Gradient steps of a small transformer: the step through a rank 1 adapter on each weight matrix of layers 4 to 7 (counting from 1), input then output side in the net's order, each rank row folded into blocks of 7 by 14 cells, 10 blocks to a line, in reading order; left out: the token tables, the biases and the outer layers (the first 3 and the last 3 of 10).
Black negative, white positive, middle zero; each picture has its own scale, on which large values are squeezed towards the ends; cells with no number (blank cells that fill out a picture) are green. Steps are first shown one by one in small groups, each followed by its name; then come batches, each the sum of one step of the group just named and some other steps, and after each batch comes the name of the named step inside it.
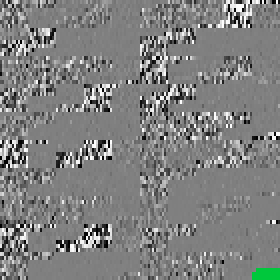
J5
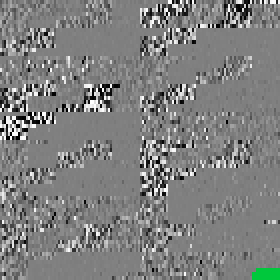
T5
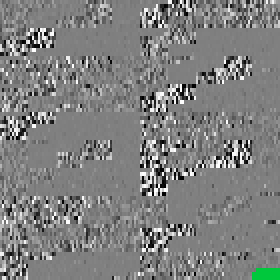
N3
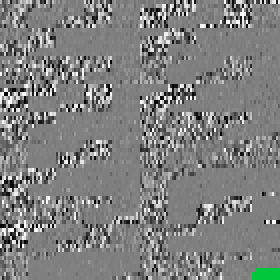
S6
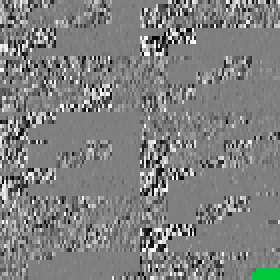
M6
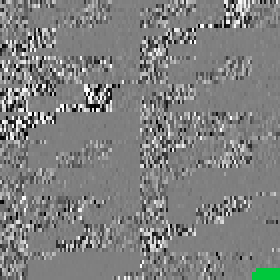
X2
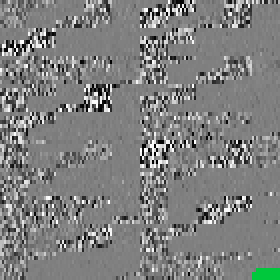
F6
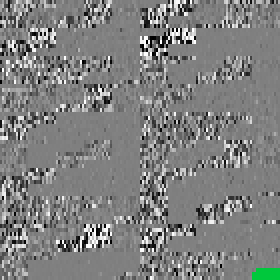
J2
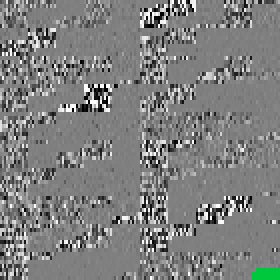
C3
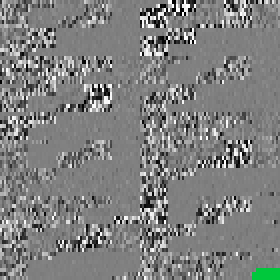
N3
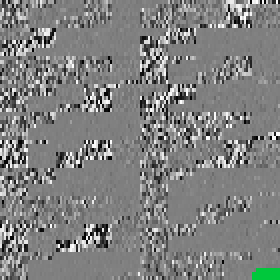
J5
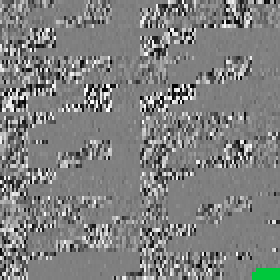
M6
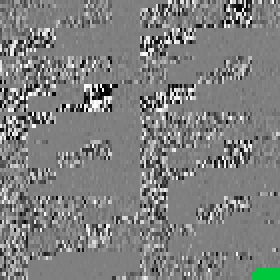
T5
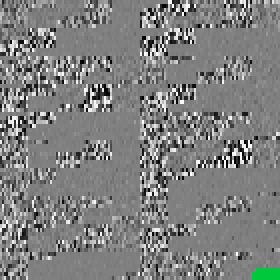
N3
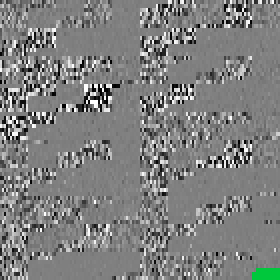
T5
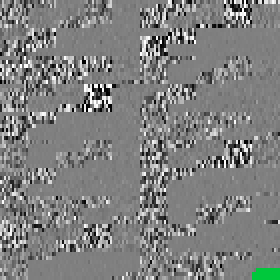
N3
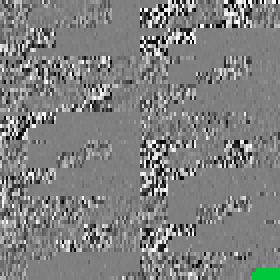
M6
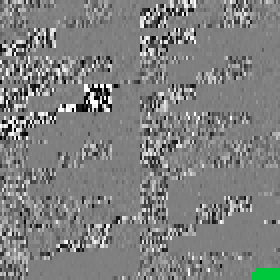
C3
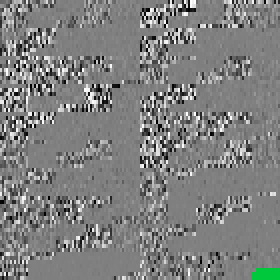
X2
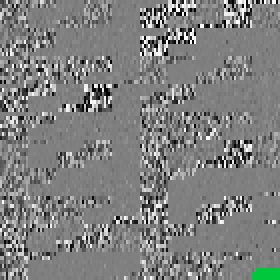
C3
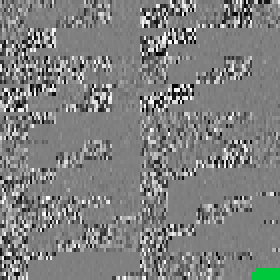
S6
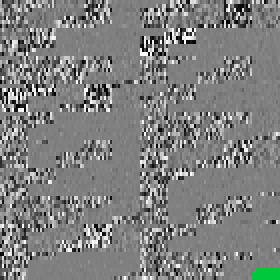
J2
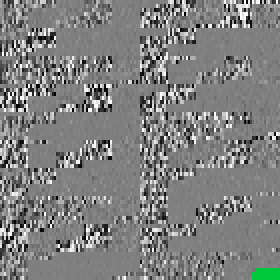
J5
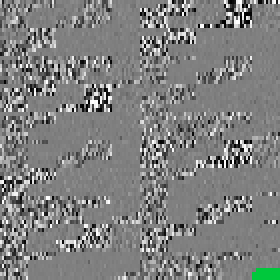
F6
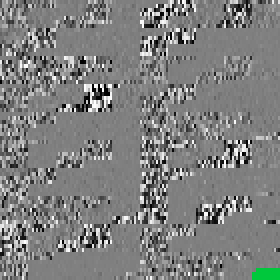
C3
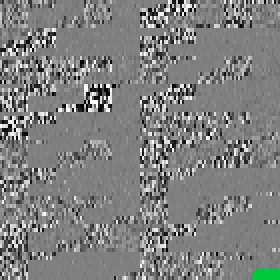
F6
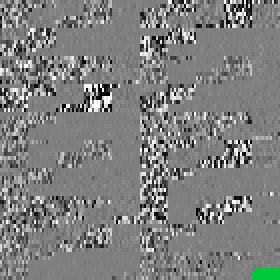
F6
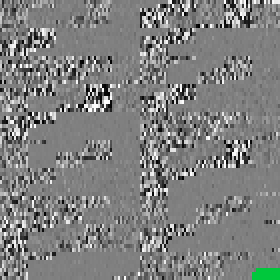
N3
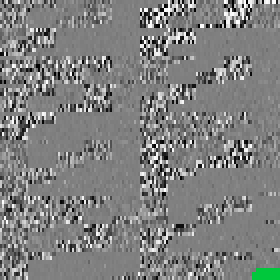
N3
